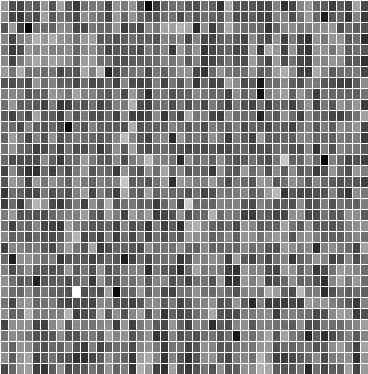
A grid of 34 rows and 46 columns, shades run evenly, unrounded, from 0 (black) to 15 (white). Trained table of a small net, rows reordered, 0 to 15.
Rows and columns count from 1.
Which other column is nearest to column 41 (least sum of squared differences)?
30
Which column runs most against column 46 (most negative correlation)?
17
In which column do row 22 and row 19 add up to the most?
24
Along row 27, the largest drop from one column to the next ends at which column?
11
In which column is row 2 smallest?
41
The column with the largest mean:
43
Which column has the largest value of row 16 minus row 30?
21
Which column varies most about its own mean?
19
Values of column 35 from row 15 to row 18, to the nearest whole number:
7 8 5 11
